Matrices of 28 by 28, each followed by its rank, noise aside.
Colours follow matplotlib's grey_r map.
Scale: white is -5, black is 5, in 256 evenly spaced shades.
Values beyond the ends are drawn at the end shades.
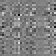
three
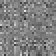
four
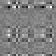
one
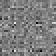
four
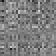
three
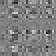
two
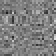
four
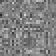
four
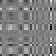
one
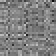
four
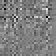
three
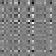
one
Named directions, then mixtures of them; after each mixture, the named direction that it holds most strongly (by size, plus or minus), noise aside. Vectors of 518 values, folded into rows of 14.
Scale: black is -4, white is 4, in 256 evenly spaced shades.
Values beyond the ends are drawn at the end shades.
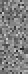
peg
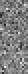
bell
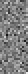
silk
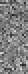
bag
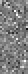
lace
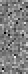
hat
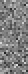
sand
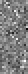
lace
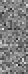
sand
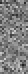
bag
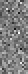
bell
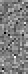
hat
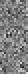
silk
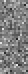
sand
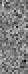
lace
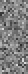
sand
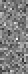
sand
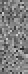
peg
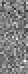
lace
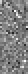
lace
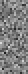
sand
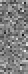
hat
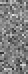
bag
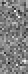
lace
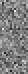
sand
